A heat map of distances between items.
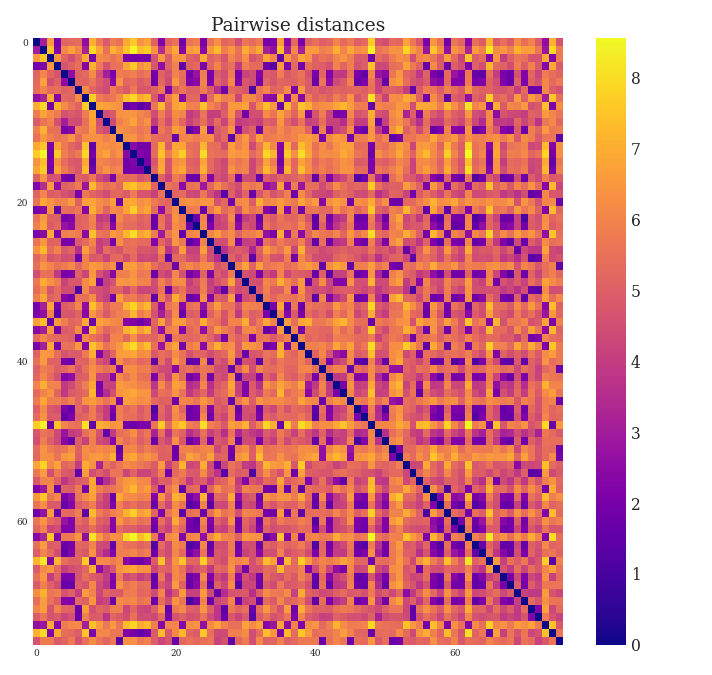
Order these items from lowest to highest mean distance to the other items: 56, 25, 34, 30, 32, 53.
25, 32, 34, 56, 30, 53
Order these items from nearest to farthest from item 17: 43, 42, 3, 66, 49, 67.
67, 42, 49, 43, 66, 3
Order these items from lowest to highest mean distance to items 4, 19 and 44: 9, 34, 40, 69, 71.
40, 9, 71, 69, 34
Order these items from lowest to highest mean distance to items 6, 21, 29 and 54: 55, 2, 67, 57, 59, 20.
67, 59, 55, 57, 2, 20
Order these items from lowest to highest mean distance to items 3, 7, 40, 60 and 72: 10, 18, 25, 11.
25, 11, 18, 10
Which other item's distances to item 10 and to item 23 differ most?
60
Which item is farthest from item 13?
62
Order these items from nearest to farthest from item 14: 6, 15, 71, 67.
15, 67, 71, 6
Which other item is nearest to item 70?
22
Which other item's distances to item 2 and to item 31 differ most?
6
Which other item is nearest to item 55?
44
